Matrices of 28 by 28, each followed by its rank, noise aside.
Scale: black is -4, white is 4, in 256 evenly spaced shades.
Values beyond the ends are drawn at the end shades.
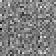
eight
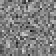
eight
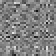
four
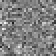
six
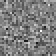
eight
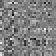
four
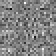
five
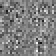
six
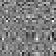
four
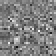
four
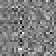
five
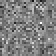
seven
